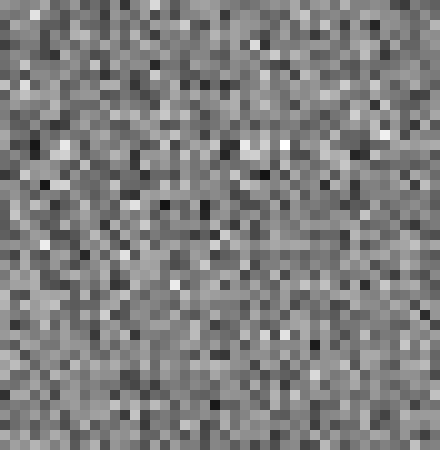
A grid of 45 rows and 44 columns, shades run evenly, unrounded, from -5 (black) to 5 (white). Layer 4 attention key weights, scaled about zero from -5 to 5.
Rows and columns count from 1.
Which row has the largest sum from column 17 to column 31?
25
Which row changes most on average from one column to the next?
15
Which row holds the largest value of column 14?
21
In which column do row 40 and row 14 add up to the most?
39
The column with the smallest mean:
23
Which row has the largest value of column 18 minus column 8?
29
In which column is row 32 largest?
11
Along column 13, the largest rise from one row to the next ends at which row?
26
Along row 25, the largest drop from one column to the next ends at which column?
6
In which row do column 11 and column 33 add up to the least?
8
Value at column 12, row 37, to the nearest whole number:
2
